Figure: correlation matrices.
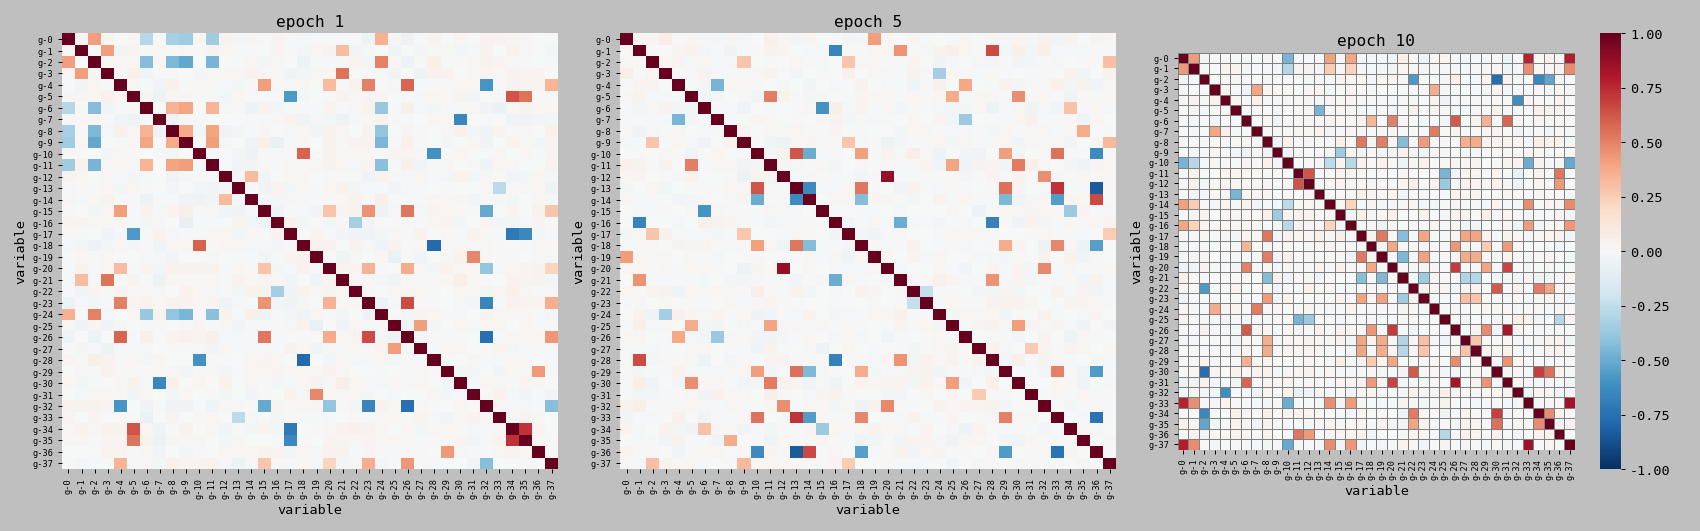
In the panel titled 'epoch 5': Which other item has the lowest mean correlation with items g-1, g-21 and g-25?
g-16
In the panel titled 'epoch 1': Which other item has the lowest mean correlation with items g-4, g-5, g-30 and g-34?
g-17
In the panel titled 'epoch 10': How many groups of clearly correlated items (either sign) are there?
9
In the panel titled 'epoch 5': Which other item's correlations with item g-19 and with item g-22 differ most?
g-0
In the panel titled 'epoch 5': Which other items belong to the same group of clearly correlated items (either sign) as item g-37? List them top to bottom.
g-2, g-9, g-17
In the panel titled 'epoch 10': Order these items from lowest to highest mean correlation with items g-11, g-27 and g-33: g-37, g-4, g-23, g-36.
g-4, g-23, g-36, g-37
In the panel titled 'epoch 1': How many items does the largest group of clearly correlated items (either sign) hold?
7
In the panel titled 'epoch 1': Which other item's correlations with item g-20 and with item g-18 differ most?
g-28
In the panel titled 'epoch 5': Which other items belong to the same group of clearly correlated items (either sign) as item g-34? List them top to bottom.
g-6, g-15
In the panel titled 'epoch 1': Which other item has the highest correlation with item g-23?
g-26
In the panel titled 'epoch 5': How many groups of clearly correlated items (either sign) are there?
12
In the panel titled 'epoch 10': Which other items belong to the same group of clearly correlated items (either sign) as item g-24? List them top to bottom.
g-3, g-7
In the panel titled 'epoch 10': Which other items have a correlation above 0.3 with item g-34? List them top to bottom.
g-22, g-30, g-35
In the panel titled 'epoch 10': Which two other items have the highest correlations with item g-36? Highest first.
g-11, g-12
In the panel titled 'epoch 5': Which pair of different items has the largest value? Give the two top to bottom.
g-12, g-20
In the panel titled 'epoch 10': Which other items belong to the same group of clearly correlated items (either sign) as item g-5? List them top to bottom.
g-13
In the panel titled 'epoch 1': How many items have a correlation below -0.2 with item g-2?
4
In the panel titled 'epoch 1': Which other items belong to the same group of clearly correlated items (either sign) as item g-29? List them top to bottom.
g-36
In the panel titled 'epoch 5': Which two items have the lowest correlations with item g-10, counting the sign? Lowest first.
g-36, g-14
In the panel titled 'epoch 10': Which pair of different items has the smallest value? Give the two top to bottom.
g-2, g-30
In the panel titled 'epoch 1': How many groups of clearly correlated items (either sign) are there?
12
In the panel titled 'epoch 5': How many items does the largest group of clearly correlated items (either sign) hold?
7
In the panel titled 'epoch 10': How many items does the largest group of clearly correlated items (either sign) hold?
7
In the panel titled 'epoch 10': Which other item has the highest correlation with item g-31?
g-26
